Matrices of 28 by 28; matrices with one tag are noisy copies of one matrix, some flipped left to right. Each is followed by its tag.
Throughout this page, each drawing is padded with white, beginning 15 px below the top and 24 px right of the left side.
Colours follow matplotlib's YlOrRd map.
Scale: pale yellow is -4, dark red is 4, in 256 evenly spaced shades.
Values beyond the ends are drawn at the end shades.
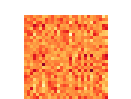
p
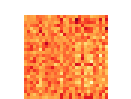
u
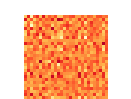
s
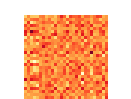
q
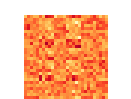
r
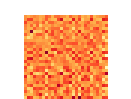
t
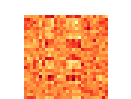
r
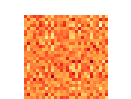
s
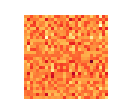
s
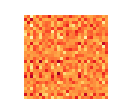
s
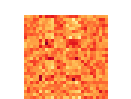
r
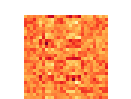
r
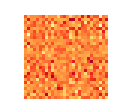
s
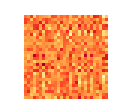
p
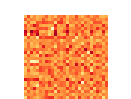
q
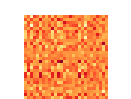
s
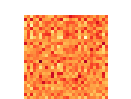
s
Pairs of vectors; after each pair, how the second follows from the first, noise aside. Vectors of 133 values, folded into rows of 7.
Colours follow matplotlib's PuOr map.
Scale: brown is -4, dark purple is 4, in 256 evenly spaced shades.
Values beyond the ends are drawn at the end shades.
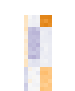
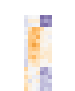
negated.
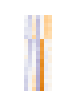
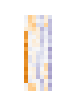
wrapped around.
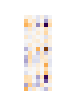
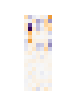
reversed, partly zeroed.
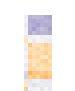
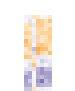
wrapped around.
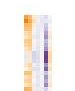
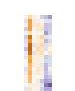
reversed, negated.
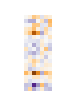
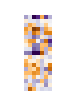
wrapped around, negated, scaled up.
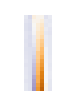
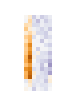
wrapped around.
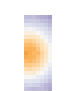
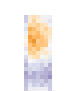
wrapped around.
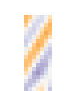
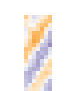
reversed, negated.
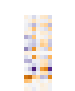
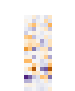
negated.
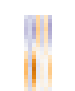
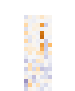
reversed, partly zeroed.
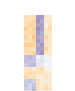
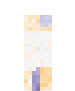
reversed, partly zeroed.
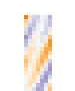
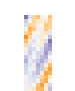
negated.
